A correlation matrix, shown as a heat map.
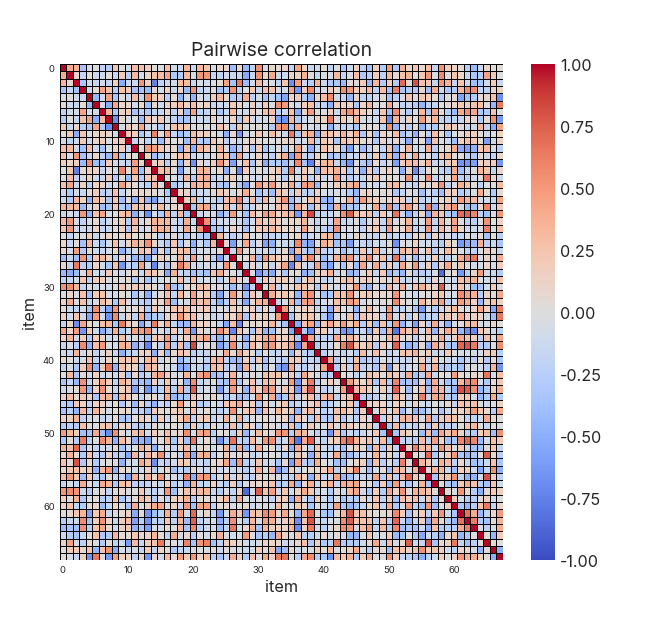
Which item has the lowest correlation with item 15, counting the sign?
10
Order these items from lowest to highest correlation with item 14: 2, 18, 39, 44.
2, 18, 39, 44
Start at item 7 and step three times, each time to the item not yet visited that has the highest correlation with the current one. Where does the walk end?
13
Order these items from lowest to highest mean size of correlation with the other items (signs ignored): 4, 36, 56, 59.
59, 4, 56, 36
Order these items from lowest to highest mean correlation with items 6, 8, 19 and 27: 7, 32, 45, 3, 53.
7, 45, 3, 32, 53
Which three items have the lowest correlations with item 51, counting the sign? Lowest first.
36, 24, 13
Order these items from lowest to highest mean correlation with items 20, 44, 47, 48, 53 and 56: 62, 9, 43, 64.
64, 9, 43, 62
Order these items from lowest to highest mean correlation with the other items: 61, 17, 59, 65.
17, 59, 65, 61
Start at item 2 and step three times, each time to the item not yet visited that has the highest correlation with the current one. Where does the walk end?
58
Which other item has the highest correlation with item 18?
27
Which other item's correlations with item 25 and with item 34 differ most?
67
